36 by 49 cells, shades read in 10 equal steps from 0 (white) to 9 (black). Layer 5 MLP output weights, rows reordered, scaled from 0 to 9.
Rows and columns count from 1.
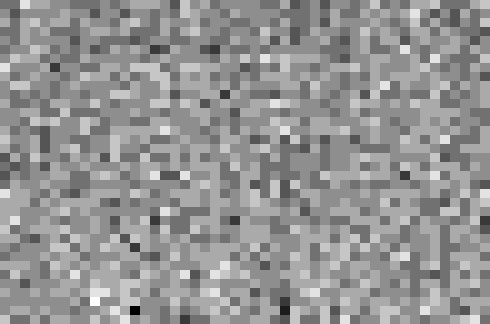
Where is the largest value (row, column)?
35, 14
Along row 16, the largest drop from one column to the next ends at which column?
30
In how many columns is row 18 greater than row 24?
23
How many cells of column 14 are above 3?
22
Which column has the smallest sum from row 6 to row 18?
44
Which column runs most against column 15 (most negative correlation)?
27
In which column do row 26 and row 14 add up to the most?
49
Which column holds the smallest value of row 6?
41
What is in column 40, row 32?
5
